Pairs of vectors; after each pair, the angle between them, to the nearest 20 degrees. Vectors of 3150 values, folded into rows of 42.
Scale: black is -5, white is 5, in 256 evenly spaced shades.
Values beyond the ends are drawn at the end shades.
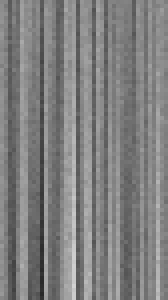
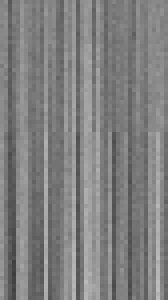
40 degrees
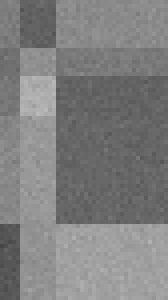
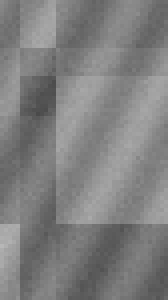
140 degrees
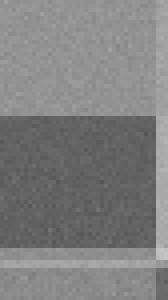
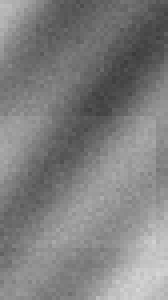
100 degrees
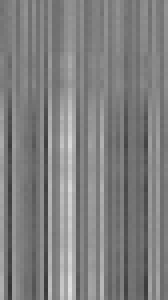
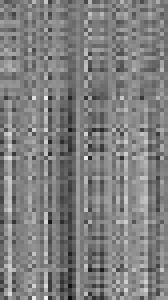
140 degrees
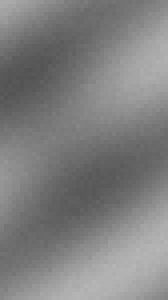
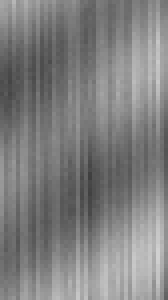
20 degrees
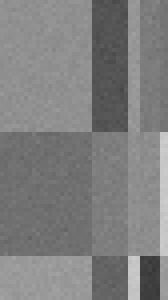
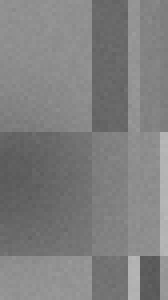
20 degrees
